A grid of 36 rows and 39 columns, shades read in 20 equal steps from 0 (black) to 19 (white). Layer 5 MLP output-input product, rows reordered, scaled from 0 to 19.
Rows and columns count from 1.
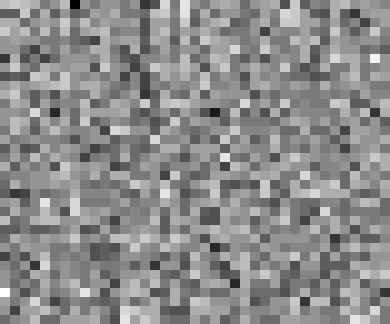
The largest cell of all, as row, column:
33, 1
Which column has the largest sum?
5
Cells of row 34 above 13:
7
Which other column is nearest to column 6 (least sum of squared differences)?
26
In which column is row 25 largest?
29
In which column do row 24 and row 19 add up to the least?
32
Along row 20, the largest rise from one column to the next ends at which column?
18
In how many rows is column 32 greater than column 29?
15
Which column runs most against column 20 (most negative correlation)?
31
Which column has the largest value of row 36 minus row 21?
13
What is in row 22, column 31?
14
